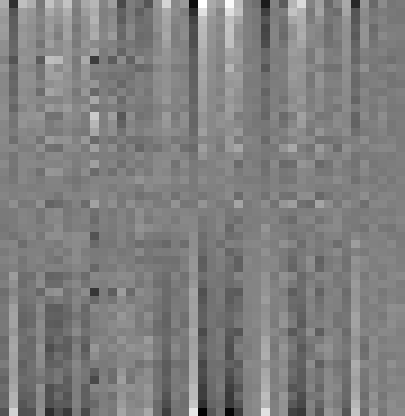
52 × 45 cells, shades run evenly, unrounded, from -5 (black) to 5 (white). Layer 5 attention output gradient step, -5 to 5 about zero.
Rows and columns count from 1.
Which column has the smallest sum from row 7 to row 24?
22
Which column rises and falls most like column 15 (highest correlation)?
5
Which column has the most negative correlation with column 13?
14
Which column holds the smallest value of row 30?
11
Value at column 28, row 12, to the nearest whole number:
0
